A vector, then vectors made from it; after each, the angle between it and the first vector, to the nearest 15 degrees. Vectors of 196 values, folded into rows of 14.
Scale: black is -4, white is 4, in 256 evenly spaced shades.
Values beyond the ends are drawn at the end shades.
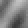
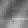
150 degrees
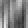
45 degrees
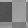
90 degrees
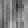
120 degrees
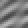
90 degrees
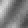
120 degrees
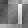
75 degrees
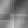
150 degrees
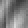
165 degrees
